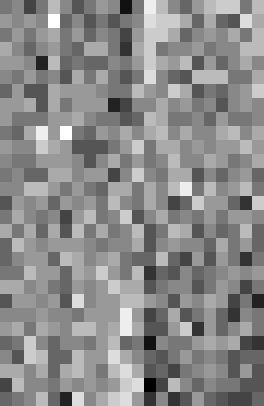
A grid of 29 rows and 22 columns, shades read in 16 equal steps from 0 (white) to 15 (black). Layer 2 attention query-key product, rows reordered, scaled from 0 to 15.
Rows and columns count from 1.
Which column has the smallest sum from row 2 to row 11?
13
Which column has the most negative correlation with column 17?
16
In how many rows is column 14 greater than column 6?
11
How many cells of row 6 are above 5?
15
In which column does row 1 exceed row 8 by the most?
3
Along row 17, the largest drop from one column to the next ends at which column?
7
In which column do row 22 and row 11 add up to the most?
22
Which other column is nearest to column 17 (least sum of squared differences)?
19
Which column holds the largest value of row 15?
21
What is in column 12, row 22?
4
